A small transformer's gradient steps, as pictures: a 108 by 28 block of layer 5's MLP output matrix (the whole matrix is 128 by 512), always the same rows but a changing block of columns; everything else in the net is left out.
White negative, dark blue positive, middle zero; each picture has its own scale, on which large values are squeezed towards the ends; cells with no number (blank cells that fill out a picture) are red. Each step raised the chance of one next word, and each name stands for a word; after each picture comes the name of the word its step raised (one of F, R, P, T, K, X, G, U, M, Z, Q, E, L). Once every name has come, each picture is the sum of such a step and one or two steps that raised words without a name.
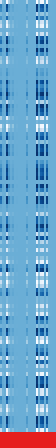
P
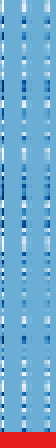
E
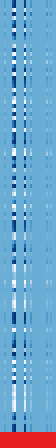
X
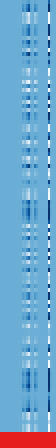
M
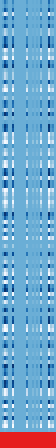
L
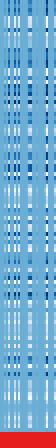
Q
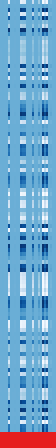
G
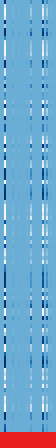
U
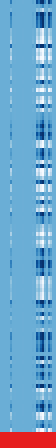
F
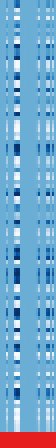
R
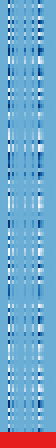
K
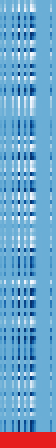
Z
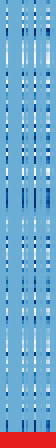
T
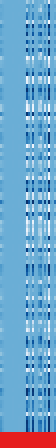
Z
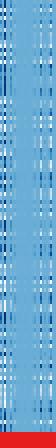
X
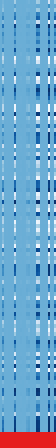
Z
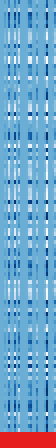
F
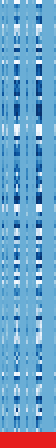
P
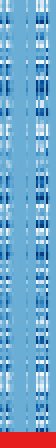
E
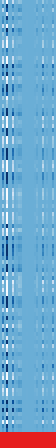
G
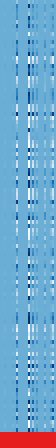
L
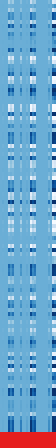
Z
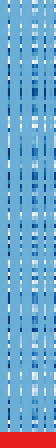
P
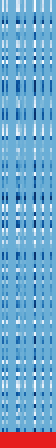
E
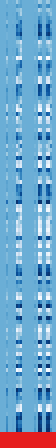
U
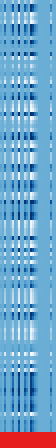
M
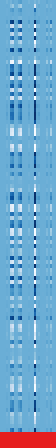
K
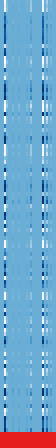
E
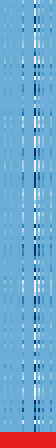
G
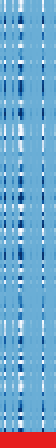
E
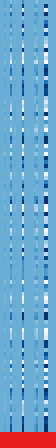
X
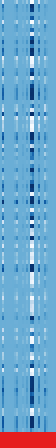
P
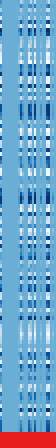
T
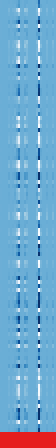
U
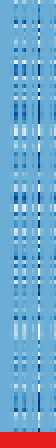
K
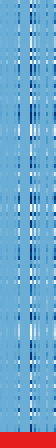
X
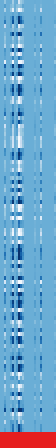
Z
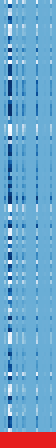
P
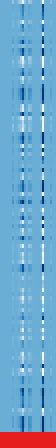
P
